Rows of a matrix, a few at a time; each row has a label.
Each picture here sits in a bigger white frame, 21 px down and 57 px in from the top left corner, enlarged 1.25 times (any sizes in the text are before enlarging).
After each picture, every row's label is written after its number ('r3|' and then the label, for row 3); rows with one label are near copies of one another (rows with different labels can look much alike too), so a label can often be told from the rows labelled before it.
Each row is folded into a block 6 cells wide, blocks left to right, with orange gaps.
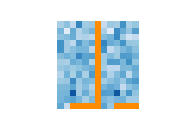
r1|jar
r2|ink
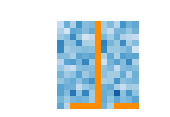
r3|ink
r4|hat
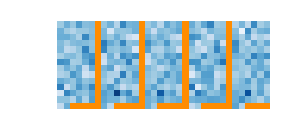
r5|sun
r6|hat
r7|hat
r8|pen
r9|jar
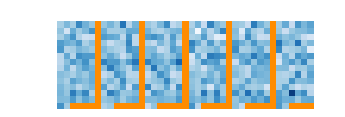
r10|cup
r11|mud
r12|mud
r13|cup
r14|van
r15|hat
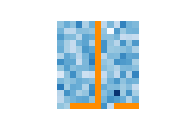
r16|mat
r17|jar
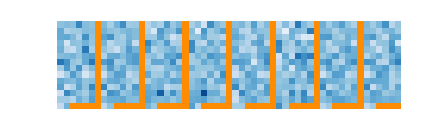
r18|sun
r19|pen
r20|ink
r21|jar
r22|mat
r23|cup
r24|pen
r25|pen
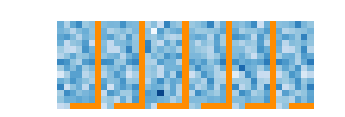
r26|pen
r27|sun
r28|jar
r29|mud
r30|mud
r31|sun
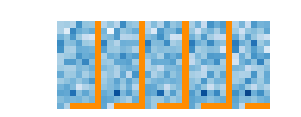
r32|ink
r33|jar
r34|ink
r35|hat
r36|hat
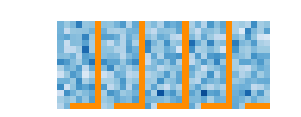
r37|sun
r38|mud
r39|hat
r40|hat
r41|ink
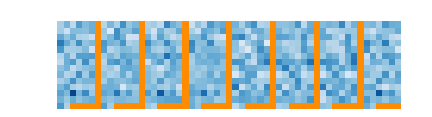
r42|hat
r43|ink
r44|van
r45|ink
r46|pen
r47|mud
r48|mat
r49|hat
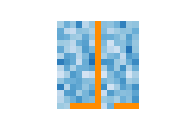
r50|mat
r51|sun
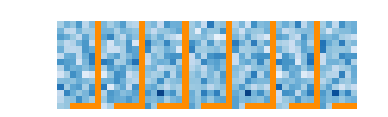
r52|mat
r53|pen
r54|hat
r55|cup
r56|hat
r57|mat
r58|hat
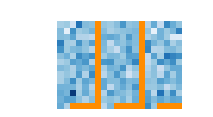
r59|jar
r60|sun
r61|cup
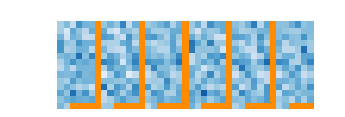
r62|van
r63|mat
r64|mud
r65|hat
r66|mud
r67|sun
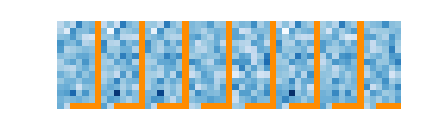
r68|ink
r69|jar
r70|jar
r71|pen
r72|mat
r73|jar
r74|cup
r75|sun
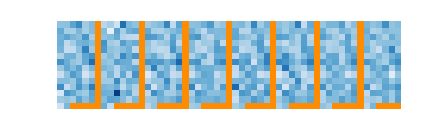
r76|sun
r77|jar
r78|mud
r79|pen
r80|mat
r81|mud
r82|mat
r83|sun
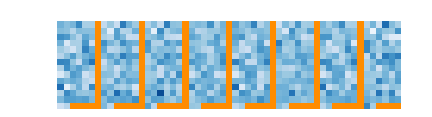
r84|pen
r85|van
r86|jar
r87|mat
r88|pen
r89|ink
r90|pen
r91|cup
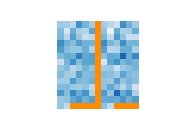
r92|van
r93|van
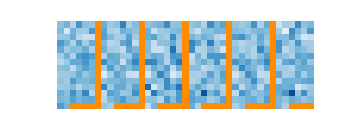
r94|cup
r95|mat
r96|sun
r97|hat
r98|mud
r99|ink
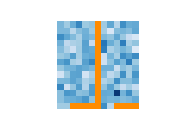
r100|pen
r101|hat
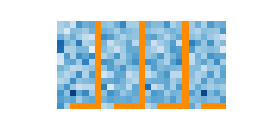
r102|hat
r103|pen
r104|pen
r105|hat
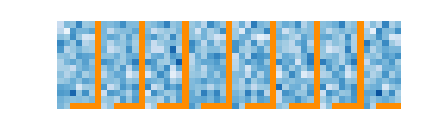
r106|ink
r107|sun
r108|sun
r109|cup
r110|cup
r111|mat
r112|sun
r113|ink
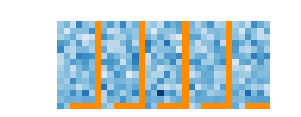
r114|cup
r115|mat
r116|hat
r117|pen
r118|van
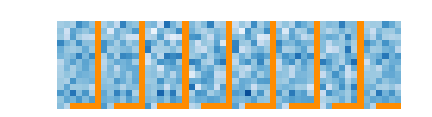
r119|van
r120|cup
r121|cup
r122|pen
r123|ink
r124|van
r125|sun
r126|van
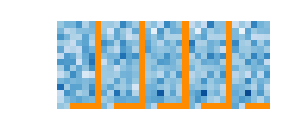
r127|mat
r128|van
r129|jar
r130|jar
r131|jar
